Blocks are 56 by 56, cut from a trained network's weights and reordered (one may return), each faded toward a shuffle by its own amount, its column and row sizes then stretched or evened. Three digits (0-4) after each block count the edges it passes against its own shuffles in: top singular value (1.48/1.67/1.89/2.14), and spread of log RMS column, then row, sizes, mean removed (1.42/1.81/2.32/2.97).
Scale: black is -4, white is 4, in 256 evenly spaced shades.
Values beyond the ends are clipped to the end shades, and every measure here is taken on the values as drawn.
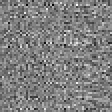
3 1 2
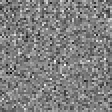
1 0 0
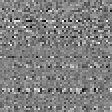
2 0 4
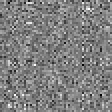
3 2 2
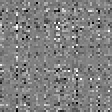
0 4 3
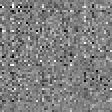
1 2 3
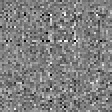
2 2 2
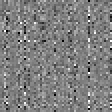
2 4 1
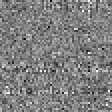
2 0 2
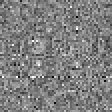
2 0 1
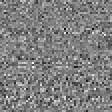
2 0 3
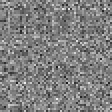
2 0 1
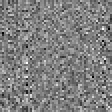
2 3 0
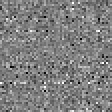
0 1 2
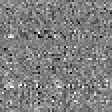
1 1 3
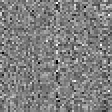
2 2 0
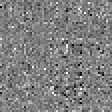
1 2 2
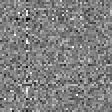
2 1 1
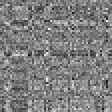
4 0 2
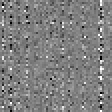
3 4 0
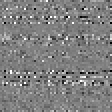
2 1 4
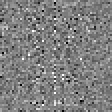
1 2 1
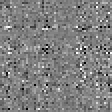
1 3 3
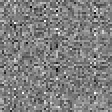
3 2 0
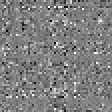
1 3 3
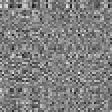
4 1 3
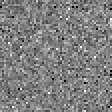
0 0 0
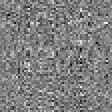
3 3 1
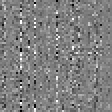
1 4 0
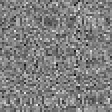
3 1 0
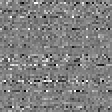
1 1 4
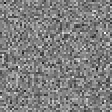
3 0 0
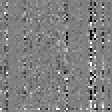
3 4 1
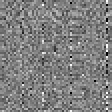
3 2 0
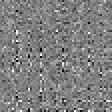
2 3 2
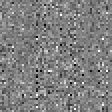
0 3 2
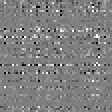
1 2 4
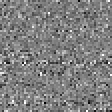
0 0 3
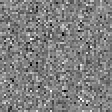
0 2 0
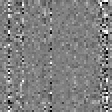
3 4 0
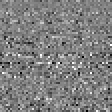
0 0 4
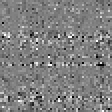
0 3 4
